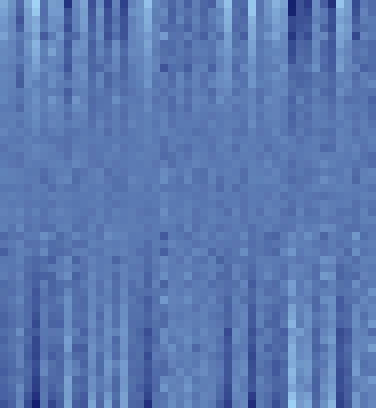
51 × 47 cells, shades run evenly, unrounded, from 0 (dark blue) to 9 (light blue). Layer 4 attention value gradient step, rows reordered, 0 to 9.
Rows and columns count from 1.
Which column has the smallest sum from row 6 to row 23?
37
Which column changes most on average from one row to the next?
21
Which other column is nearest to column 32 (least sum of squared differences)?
19
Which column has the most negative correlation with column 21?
6
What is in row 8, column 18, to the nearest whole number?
5
